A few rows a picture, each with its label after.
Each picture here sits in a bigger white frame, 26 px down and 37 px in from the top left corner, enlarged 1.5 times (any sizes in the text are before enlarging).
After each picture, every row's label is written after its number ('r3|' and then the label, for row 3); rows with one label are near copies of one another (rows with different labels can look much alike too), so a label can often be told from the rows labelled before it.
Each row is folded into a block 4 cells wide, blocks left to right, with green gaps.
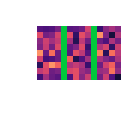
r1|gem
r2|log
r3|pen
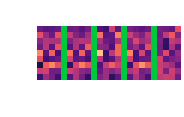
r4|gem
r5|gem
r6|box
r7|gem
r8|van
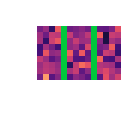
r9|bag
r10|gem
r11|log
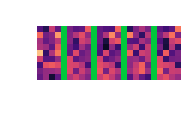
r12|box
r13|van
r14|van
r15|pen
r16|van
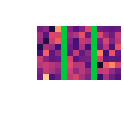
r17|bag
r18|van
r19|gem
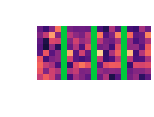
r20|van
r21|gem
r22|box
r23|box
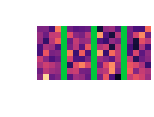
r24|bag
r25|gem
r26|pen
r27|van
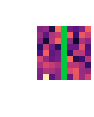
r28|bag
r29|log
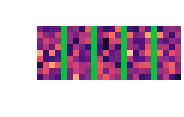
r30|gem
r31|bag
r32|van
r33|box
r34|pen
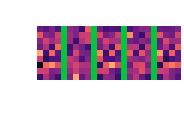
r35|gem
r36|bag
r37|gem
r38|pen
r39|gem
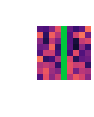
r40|log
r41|van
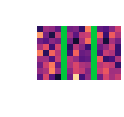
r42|pen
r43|bag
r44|log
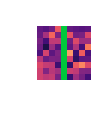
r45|van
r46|gem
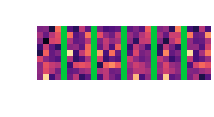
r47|bag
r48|box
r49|gem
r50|bag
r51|bag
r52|box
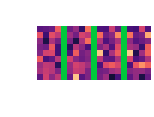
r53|log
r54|bag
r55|box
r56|box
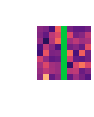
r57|bag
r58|gem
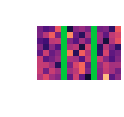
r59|van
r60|pen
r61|bag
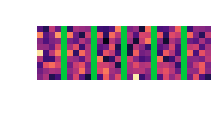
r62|box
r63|pen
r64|log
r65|bag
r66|log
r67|pen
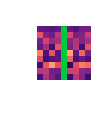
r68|gem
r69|gem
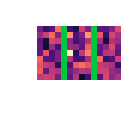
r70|van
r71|box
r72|log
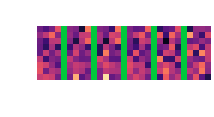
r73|van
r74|bag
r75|bag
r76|van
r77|log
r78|pen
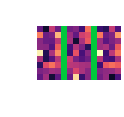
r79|box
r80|bag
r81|box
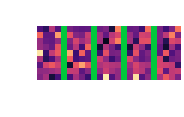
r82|box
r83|gem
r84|bag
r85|bag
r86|van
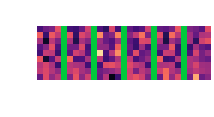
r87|log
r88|log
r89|box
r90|van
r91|log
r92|bag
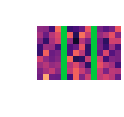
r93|bag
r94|log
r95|van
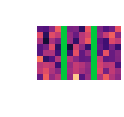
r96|log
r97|bag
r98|van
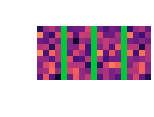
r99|pen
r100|log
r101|gem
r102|pen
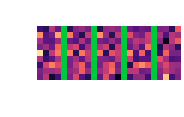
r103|box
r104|pen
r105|pen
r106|gem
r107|bag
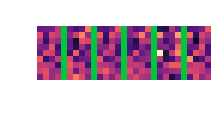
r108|log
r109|van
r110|log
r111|van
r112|box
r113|log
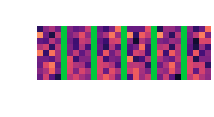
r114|pen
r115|van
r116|van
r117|log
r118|pen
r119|van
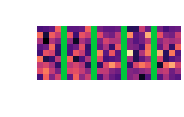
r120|log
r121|log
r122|gem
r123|box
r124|gem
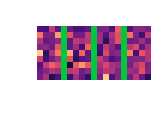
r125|box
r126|gem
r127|bag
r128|pen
